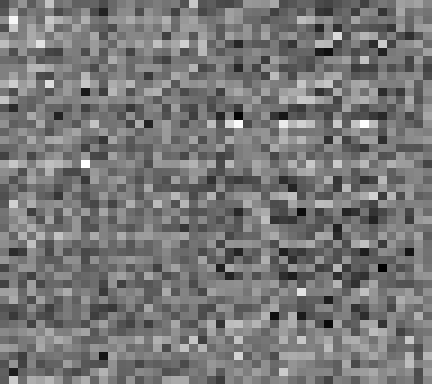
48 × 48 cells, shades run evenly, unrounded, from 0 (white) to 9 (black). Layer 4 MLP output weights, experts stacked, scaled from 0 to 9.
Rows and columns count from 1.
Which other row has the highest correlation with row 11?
3
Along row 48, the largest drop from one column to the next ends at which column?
2
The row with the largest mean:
32
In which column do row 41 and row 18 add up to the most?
37
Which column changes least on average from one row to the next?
9
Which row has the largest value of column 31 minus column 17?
40
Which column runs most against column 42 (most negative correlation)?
47
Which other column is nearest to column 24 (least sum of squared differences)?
44
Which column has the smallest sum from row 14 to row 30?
30
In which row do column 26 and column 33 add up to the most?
35
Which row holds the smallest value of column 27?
16
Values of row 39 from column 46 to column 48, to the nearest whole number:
5 5 4
